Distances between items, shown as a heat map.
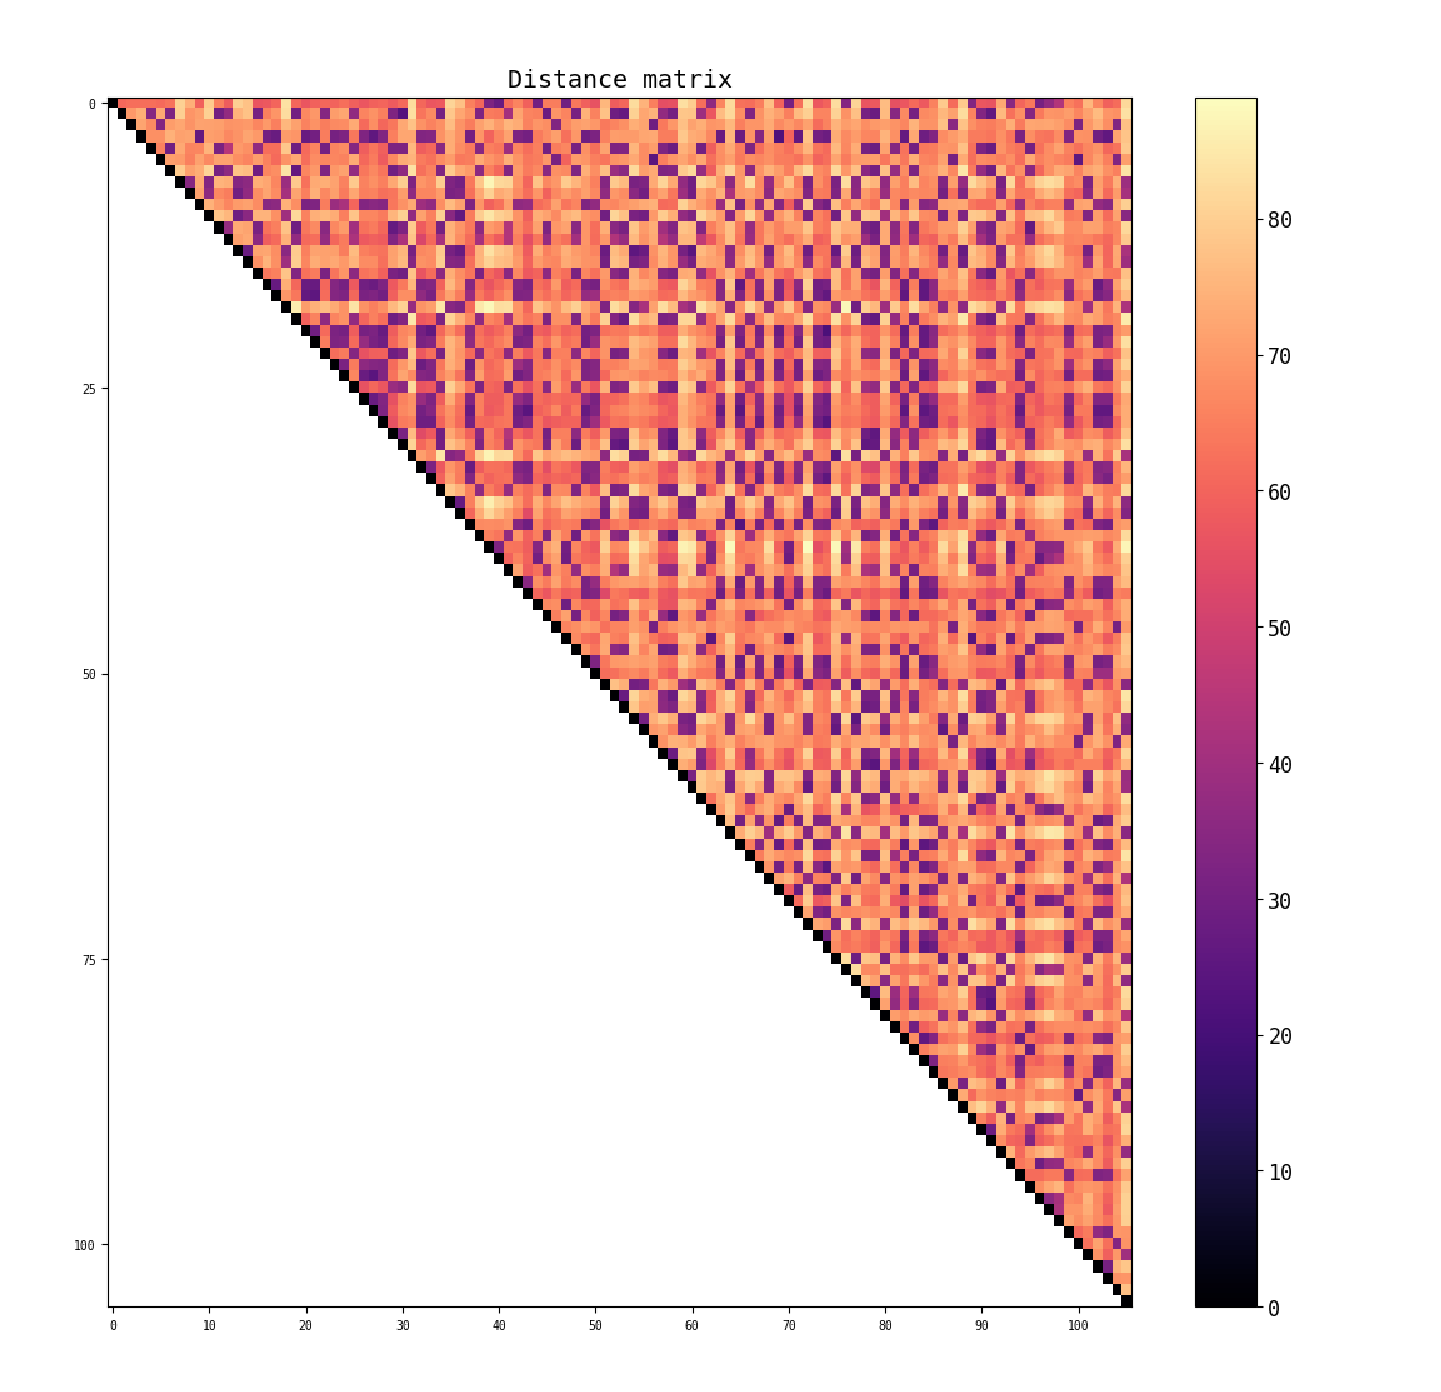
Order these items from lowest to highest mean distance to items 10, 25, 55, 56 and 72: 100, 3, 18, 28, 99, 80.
80, 18, 100, 28, 99, 3
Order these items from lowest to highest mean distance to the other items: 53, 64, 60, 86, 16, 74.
74, 16, 53, 86, 60, 64
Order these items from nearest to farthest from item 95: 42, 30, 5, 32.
30, 32, 42, 5
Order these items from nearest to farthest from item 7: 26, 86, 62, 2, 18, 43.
86, 18, 43, 26, 2, 62
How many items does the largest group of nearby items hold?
32
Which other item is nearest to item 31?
75
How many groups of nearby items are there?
5
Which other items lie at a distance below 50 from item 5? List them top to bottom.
2, 46, 56, 87, 100, 104
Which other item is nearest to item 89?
47
